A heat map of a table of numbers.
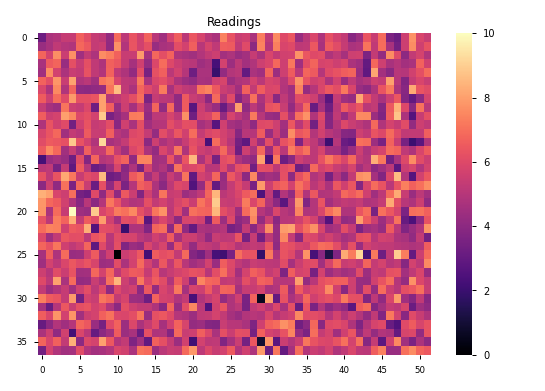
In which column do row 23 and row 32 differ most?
34
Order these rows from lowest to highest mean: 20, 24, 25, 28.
25, 24, 28, 20
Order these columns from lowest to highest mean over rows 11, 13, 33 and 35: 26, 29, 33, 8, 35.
26, 29, 8, 35, 33
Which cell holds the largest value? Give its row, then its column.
20, 4
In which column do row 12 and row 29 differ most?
38
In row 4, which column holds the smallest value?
23
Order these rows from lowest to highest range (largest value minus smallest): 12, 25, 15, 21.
15, 21, 12, 25
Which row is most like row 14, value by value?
36
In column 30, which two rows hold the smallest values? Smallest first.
14, 36
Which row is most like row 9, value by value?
16
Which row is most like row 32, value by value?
2
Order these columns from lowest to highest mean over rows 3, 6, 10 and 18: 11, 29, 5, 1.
5, 29, 11, 1
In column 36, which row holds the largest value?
22
